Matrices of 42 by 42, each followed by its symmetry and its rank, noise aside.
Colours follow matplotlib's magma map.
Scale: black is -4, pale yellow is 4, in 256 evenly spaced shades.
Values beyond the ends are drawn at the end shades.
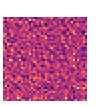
antisymmetric, rank eight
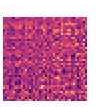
antisymmetric, rank eight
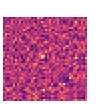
symmetric, rank eight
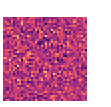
antisymmetric, rank twelve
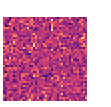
no symmetry, rank twelve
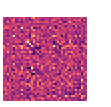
symmetric, rank six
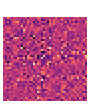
symmetric, rank six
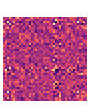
symmetric, rank six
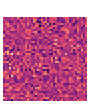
antisymmetric, rank twelve
